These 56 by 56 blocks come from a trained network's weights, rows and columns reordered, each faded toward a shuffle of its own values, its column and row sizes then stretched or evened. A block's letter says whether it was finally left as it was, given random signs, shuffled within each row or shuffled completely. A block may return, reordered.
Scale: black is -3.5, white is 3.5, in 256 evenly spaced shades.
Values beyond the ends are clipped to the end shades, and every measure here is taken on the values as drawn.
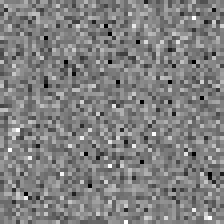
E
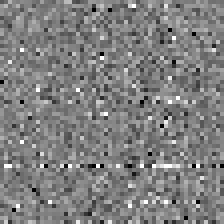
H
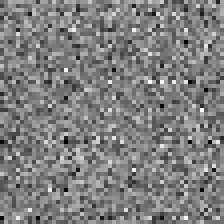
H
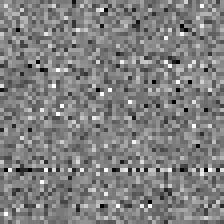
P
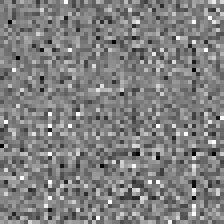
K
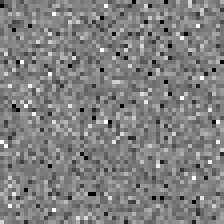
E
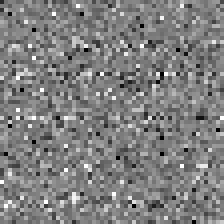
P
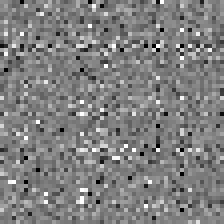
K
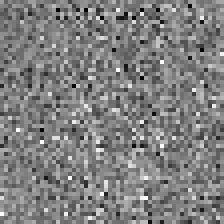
K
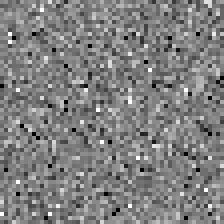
E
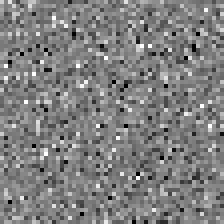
E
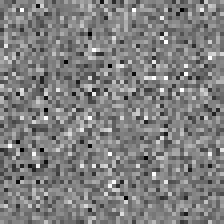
H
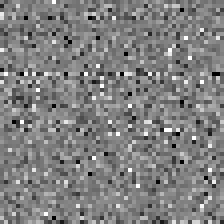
P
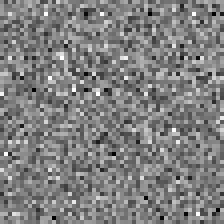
P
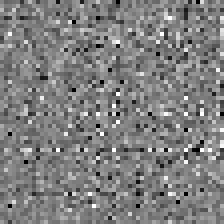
H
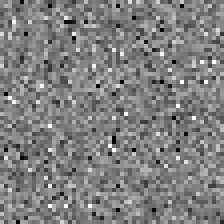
E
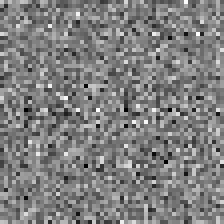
H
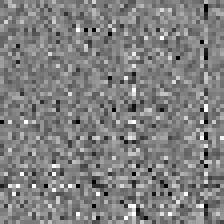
K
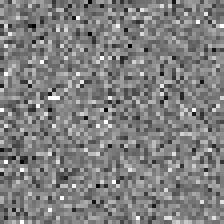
E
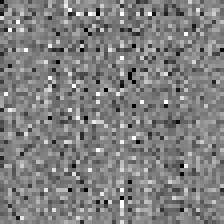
K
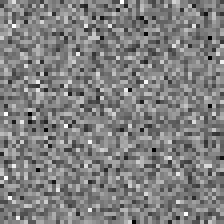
E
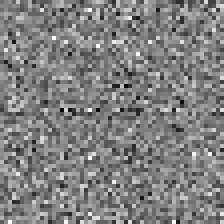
H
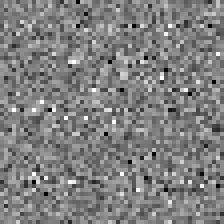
P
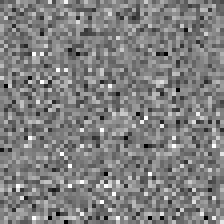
P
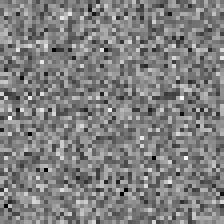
P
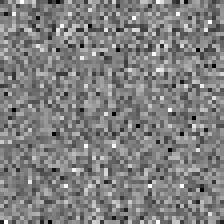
P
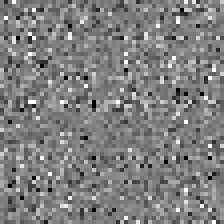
H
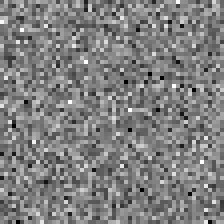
E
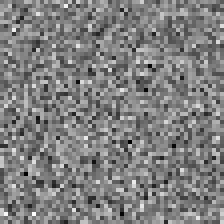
E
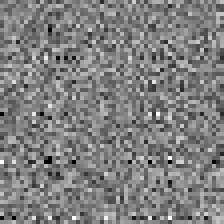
K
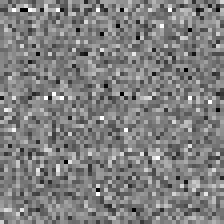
P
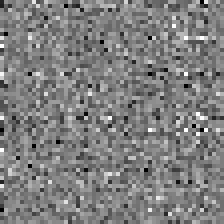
H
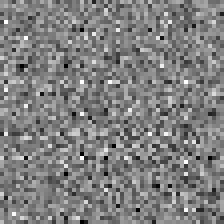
K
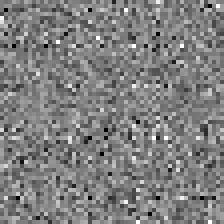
H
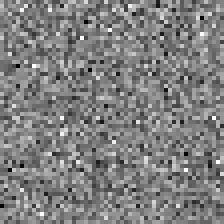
P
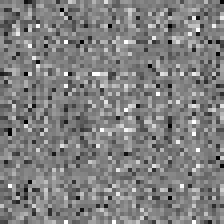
K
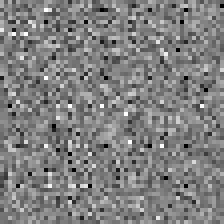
K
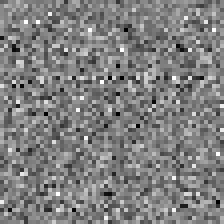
P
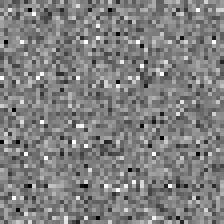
P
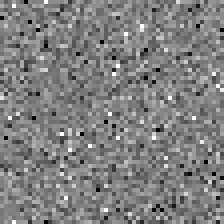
E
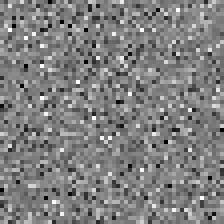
E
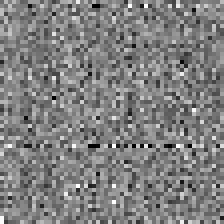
K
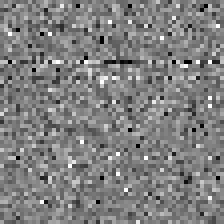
P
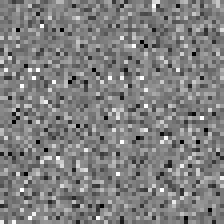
E
